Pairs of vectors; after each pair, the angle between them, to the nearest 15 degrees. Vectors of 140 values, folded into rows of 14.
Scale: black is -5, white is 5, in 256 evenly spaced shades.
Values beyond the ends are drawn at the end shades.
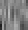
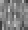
45 degrees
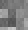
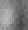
105 degrees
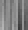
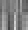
75 degrees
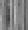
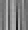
90 degrees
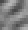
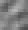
150 degrees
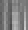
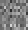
75 degrees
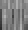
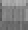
60 degrees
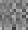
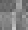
120 degrees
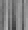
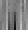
45 degrees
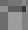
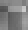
135 degrees
